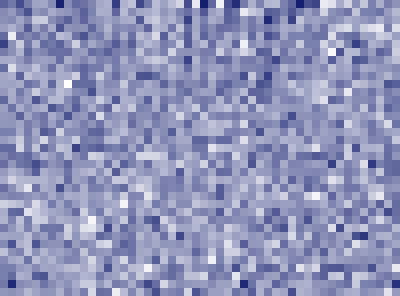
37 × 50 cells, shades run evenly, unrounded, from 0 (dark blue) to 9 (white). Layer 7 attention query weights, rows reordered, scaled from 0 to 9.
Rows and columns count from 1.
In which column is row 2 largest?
31
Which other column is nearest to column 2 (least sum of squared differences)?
36
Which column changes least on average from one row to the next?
11
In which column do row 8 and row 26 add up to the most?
16
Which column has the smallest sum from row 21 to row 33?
50
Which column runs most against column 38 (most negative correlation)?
25
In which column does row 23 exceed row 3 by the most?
34
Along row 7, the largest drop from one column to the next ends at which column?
43
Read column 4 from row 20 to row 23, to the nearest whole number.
3 3 4 6
